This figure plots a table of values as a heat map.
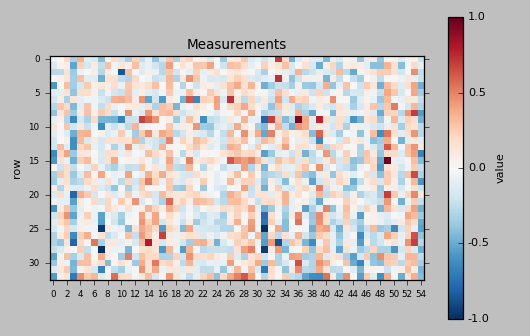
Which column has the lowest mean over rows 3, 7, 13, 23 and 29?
3
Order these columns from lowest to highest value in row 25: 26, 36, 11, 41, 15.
11, 26, 41, 36, 15
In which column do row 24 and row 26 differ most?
16
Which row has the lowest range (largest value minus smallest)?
5
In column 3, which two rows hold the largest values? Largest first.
6, 28
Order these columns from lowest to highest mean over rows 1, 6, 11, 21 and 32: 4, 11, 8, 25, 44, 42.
42, 25, 44, 8, 11, 4
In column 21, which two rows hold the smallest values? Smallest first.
6, 24
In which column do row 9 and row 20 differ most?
31
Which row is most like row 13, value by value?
20
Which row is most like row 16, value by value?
19
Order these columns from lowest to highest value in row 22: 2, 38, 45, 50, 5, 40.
38, 45, 5, 50, 2, 40
